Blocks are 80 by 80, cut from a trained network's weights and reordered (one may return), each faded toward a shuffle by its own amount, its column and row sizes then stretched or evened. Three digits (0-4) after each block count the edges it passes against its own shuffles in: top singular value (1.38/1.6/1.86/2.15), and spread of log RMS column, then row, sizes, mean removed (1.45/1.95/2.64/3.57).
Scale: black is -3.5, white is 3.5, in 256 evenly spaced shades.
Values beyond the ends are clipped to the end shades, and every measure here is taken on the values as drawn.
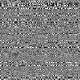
4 0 4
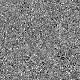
1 0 0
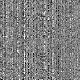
4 3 1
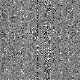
0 3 1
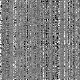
4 4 1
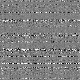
2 0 4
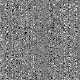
0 3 2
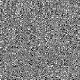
3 2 2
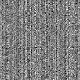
4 2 0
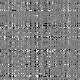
4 3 4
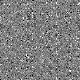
0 2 0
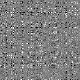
3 3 3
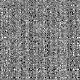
3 1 2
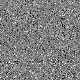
1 1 1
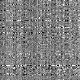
3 0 3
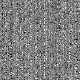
2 3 1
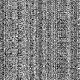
4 1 1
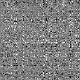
1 3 2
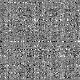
1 0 3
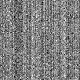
4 1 0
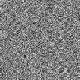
3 0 0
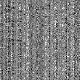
4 3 1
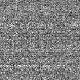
3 0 1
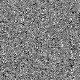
0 2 0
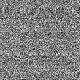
3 0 0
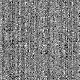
3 1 1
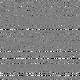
4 0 4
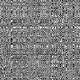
4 3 1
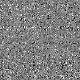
0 1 2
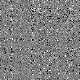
0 3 2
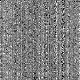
3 3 0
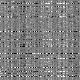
4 1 4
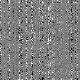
1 4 2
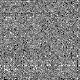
2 2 1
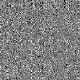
3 2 1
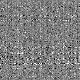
1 0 3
